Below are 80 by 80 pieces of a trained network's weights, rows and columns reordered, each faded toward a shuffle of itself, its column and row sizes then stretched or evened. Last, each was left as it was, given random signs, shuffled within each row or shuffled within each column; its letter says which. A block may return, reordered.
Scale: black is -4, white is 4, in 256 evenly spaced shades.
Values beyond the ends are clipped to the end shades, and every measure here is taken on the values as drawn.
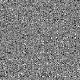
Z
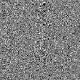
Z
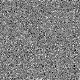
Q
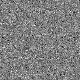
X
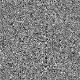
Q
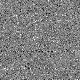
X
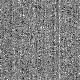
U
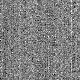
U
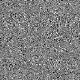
Z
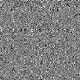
Z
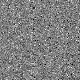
U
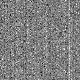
U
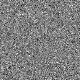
X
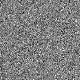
U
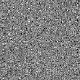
Z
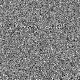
X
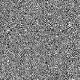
Z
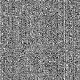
Z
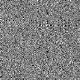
Z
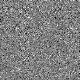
Q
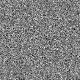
X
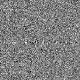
Z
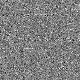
X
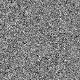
U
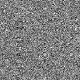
Z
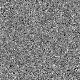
X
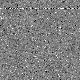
X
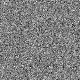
X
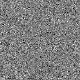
Q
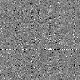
Z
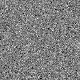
X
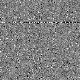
Z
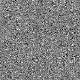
Q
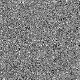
Q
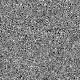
X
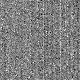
U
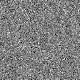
X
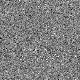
X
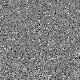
Q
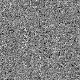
U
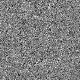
U
